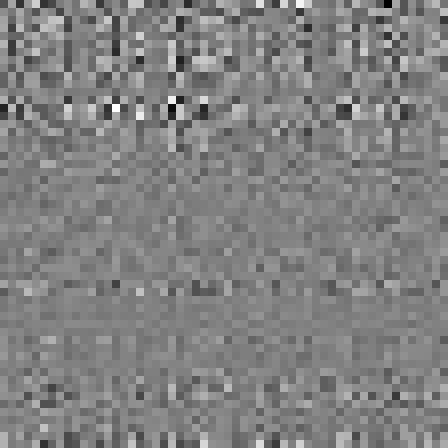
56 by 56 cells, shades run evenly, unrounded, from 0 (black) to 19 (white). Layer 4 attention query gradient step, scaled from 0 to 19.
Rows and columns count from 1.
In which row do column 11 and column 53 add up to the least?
2
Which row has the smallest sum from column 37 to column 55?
21
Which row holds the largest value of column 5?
1
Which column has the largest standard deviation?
22
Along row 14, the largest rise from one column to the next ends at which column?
15
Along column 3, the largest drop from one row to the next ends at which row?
14
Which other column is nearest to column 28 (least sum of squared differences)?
8
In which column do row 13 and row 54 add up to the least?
23
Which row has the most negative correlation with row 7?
34
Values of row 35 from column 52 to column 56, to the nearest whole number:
9 10 10 11 8
